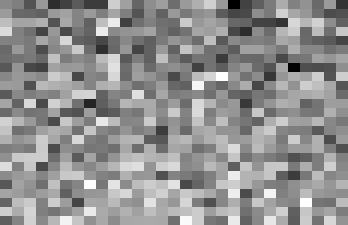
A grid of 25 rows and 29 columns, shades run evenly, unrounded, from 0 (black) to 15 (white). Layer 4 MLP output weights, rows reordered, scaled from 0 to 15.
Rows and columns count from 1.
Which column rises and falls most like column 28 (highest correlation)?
14
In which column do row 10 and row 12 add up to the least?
8
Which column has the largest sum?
10
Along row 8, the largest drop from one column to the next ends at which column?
25
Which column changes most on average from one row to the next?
7
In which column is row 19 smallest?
4
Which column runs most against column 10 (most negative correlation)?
22
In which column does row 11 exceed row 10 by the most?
12
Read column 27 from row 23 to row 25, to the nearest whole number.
7 9 7
